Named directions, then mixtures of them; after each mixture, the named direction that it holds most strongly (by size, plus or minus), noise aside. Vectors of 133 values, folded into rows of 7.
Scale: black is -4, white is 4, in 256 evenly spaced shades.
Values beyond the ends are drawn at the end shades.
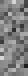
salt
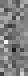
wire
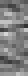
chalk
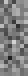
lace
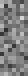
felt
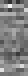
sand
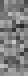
salt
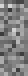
felt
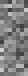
salt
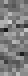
chalk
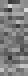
sand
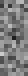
felt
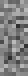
lace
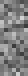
felt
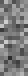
lace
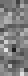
wire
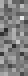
felt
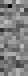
sand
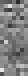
sand
